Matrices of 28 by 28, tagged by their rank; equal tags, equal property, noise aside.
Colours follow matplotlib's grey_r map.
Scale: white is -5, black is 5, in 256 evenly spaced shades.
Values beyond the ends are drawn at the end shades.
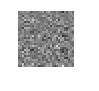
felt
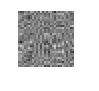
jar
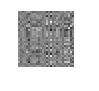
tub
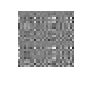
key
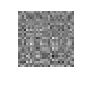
tub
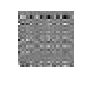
key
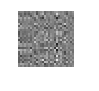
tub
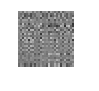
tub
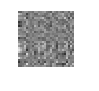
tub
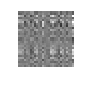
key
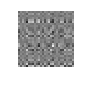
key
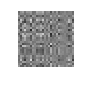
key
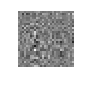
jar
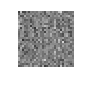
felt
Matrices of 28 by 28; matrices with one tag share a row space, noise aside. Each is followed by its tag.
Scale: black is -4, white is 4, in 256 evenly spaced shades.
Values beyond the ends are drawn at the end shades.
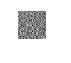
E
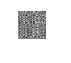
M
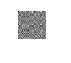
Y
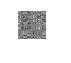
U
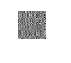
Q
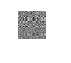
M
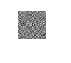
E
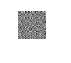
Q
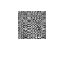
U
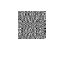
Q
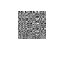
M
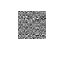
M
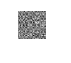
M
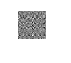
E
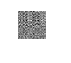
M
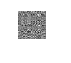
U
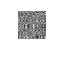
M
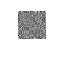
Y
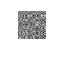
M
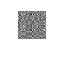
E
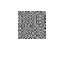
Q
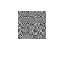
Y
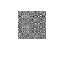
Y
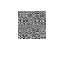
M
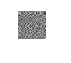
Q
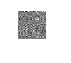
M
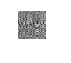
M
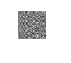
M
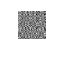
Q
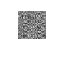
U
